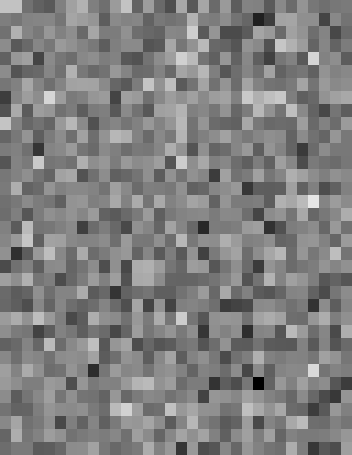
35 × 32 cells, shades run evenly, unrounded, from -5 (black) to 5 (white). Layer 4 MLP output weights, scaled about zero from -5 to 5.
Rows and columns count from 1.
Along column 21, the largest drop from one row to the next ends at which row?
24
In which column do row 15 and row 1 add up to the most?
2
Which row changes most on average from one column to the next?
20
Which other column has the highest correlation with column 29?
3
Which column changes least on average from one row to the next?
10
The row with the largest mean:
8
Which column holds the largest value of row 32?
12
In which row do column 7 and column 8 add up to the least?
25
